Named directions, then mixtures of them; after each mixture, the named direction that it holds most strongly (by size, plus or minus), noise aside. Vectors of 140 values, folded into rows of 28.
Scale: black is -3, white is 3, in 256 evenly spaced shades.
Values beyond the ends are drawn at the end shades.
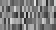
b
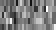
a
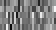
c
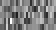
b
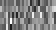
c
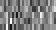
c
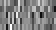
c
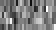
a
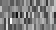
b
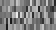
b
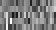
b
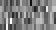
a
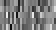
c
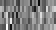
c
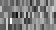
b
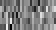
c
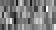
a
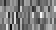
c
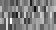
a
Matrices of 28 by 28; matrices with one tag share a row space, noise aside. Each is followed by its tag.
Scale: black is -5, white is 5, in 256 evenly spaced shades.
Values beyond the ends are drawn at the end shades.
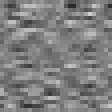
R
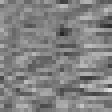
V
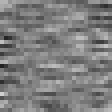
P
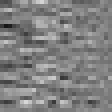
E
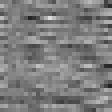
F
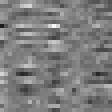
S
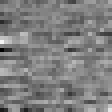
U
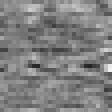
F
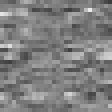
U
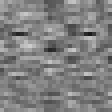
R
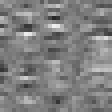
S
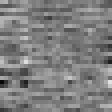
U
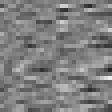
V
